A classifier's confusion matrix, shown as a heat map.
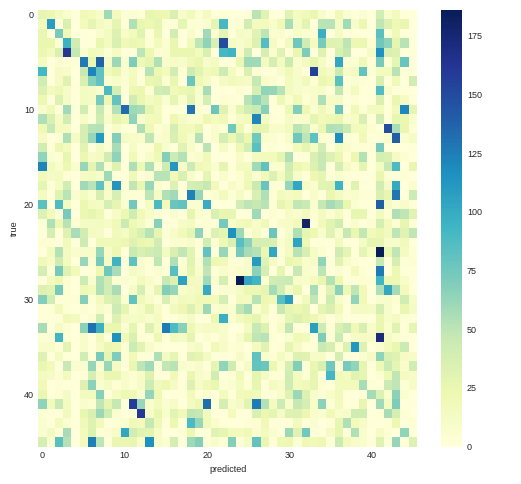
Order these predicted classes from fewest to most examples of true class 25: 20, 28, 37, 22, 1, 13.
1, 37, 13, 22, 20, 28
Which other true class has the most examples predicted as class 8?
27
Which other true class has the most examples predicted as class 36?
13
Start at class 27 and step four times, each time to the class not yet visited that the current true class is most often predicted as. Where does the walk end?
9
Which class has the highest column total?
41
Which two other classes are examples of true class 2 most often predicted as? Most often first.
34, 41
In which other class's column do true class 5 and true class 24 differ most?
7
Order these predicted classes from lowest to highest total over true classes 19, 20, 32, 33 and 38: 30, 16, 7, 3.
3, 30, 7, 16
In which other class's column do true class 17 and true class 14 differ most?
26
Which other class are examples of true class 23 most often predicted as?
28
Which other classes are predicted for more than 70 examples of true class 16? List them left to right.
0, 27, 43
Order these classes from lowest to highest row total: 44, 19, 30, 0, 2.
0, 2, 44, 19, 30
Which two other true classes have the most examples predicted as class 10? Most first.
44, 22
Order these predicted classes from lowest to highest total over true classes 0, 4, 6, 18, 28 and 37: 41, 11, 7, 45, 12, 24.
45, 11, 12, 24, 7, 41
